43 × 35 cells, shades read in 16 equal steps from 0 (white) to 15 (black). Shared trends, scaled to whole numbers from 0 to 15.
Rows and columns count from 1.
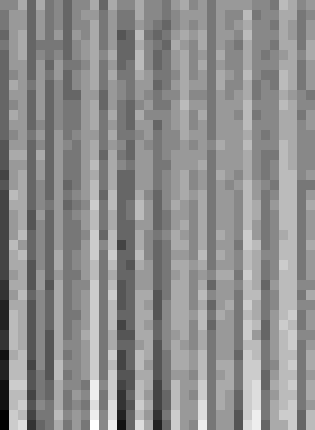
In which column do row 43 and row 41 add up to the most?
1
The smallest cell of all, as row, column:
43, 11
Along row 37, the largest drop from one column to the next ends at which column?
2
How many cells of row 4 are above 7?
12
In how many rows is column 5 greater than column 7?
24
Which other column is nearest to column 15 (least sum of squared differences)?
6
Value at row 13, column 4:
9
